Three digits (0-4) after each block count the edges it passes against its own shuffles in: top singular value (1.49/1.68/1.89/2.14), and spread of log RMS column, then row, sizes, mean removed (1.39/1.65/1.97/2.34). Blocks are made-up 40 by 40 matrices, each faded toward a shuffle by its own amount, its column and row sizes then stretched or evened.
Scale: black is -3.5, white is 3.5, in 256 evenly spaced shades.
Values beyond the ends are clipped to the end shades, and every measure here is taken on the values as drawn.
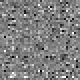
2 1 2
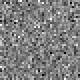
0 0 0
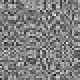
3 0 0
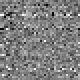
1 0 3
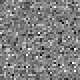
0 0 1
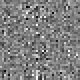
1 2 1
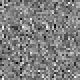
0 2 1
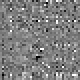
2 3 2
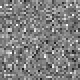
2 0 0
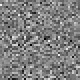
3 0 2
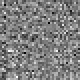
2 1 0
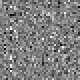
0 2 1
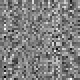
3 4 0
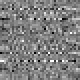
4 0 4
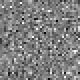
1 0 0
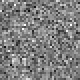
0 0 0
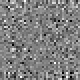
2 3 3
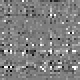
3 2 4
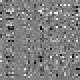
2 4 4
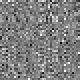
3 2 0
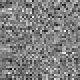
3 1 2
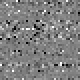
0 1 4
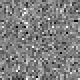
0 0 1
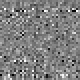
3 1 3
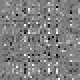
4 3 0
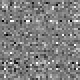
1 2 3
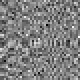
4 0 0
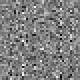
0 3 0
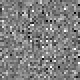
0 3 0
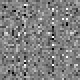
0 3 0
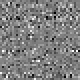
3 1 2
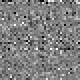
1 0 3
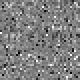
1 0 0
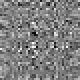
4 4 4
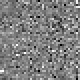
1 2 2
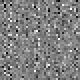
0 4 0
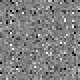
0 3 1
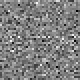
1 0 1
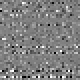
3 0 4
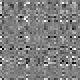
4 4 4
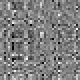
4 4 1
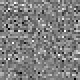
1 1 2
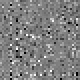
2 2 1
